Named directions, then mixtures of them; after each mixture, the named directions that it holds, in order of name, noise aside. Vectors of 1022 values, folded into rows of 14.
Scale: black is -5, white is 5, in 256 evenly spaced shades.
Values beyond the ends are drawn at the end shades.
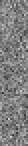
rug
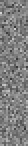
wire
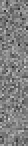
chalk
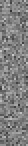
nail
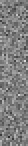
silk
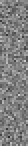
silk.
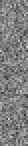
rug.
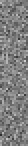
silk.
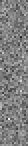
chalk, rug.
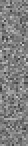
nail, wire.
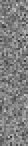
rug, silk.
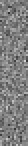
silk, wire.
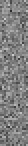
nail.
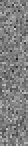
rug, wire.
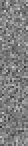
chalk.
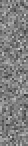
rug, silk.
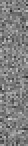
chalk, nail.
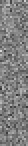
nail, rug.
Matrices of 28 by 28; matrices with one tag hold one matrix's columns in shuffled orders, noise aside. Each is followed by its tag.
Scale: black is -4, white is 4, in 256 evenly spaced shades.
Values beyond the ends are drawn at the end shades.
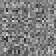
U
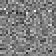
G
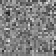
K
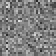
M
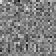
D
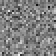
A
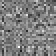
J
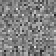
J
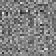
G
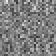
D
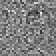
G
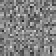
J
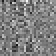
D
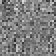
D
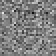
G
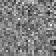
K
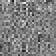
D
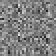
U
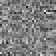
A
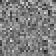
K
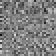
M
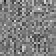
D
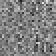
D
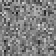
K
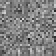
U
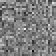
K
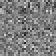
M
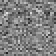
G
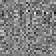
G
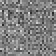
G
